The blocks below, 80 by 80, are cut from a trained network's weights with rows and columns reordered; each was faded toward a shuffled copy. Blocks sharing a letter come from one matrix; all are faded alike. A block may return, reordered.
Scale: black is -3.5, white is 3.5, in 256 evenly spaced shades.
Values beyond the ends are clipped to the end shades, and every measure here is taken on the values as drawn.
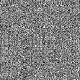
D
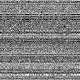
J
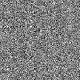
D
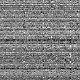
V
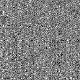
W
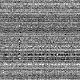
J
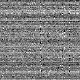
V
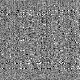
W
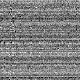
V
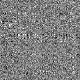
D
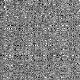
W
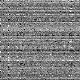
V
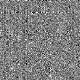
W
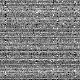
V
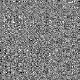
D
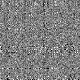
W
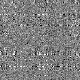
W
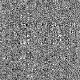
D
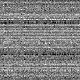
J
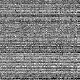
J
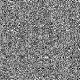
D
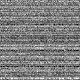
J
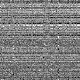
J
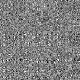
D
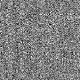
D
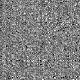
W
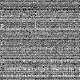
V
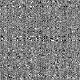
W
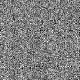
D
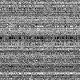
J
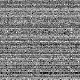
V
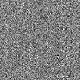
D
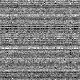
J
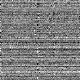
V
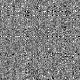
W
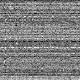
J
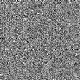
D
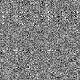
D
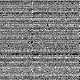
V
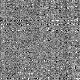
W
